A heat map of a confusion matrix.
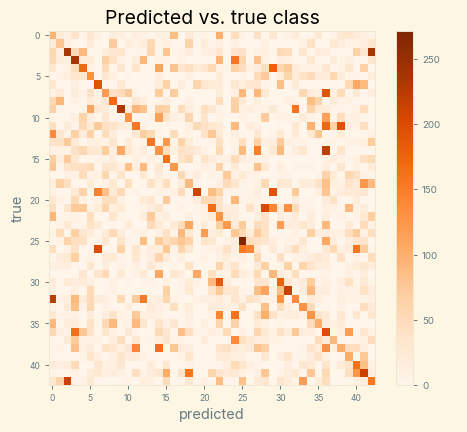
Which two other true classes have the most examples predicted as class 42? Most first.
2, 18
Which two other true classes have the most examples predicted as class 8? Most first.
35, 1
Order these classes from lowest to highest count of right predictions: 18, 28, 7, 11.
28, 18, 7, 11
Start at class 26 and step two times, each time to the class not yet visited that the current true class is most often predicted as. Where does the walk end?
40
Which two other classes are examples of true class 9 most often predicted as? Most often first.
32, 5
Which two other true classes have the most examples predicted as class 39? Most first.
36, 21
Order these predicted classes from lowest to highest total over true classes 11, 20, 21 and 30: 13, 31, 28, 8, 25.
25, 13, 8, 31, 28
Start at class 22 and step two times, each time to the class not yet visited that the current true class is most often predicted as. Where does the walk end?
16
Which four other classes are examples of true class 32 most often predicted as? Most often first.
0, 12, 30, 3
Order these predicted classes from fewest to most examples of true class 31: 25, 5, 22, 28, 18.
25, 18, 5, 22, 28
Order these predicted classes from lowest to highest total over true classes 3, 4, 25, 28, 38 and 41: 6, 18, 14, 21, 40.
6, 21, 40, 18, 14
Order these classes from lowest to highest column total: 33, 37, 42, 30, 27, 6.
37, 33, 6, 42, 30, 27
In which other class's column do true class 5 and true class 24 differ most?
20
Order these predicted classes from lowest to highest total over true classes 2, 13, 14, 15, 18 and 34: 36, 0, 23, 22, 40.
23, 40, 0, 22, 36
